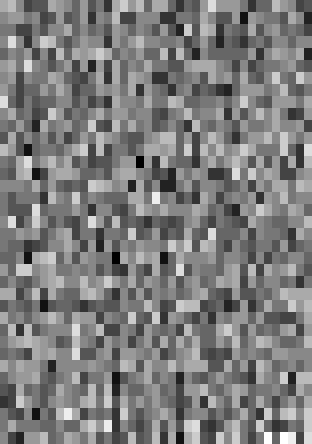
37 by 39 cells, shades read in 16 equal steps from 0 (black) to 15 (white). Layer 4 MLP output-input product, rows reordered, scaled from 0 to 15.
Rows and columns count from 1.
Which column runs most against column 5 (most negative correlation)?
8
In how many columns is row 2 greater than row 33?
13
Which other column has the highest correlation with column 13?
2
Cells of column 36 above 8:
16
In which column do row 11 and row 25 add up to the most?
12
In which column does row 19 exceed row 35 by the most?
5
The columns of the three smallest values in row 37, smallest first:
23, 3, 21
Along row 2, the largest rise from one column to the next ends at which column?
32
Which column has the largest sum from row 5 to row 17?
35
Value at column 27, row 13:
8
